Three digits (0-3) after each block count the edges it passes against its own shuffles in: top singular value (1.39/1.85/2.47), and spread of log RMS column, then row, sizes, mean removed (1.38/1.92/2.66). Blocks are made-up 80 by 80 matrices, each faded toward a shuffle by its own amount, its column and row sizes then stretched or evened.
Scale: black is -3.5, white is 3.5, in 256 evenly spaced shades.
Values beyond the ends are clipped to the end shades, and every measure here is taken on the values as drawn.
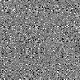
2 1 2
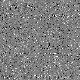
1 1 2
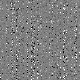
0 3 1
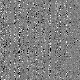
1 3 0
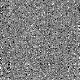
1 2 1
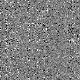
0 2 1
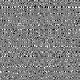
3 0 3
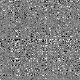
0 2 3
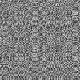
3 1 0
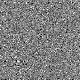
1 0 1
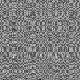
3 0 0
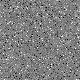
0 0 0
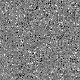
1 1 0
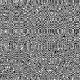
3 1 0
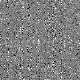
1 3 0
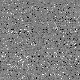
0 0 2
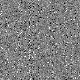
1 2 0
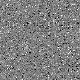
1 1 0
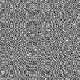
3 1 0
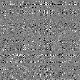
2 2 3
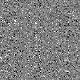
1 2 1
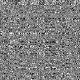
2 0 3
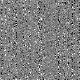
1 3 0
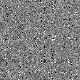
1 2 1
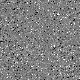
0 1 1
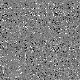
0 2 2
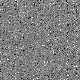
1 1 1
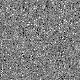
1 1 0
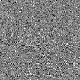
2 0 1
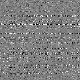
2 1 3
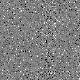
1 2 0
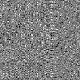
2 1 0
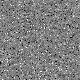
0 0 0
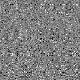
2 0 2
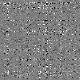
1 2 3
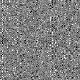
2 2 0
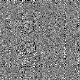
1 3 2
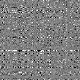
2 2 3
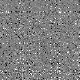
1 2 2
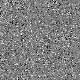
0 1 1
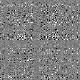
1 3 3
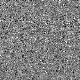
0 0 2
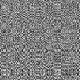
3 2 2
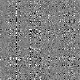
2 3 2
